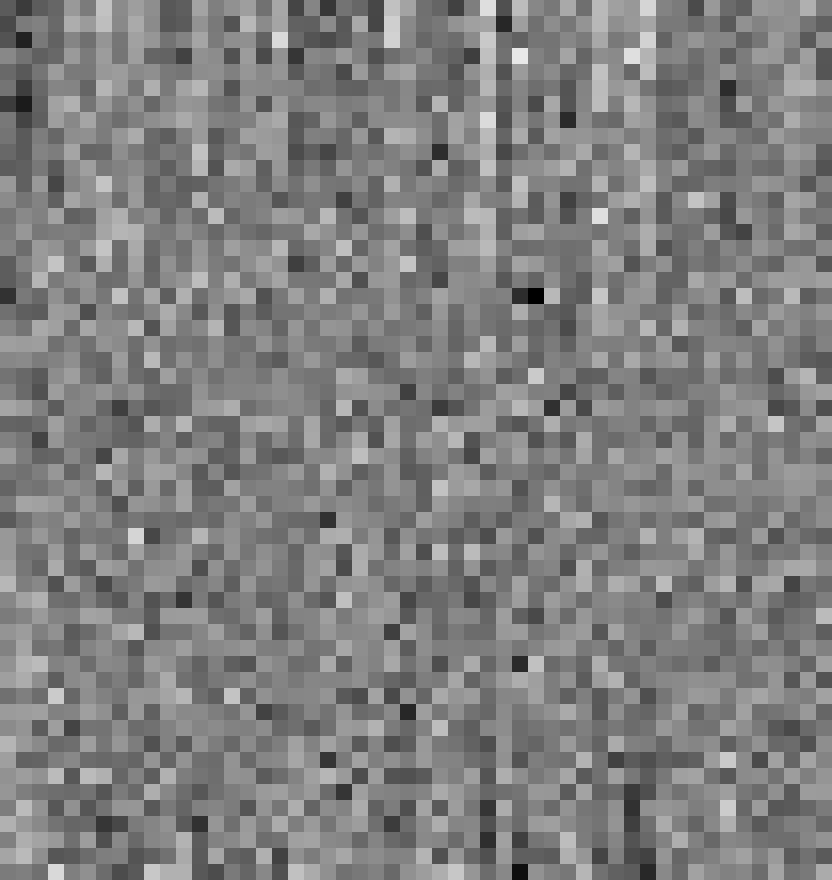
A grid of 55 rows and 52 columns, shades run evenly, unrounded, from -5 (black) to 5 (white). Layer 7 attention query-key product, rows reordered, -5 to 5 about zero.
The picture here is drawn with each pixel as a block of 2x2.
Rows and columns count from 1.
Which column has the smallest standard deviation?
45
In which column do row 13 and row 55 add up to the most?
44
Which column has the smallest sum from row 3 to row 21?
2
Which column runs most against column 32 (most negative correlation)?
31
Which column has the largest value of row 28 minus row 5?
29
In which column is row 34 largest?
9
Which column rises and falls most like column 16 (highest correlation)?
35
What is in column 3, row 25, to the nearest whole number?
-2
